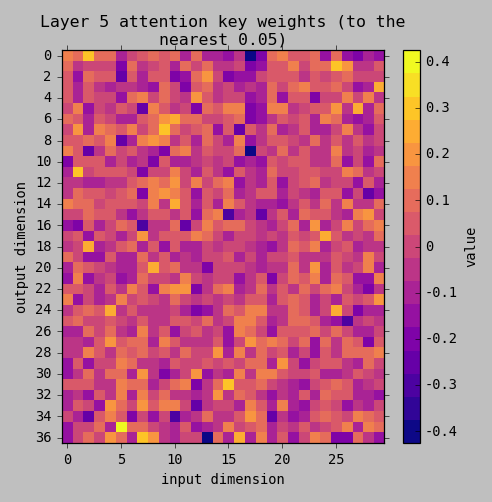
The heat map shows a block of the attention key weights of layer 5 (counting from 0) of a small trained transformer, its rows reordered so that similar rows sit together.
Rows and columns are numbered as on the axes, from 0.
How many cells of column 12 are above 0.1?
4
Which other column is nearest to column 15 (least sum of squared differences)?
6
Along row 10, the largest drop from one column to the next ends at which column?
26
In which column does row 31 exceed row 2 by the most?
15
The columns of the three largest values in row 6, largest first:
10, 9, 24
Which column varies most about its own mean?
17
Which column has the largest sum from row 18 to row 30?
7
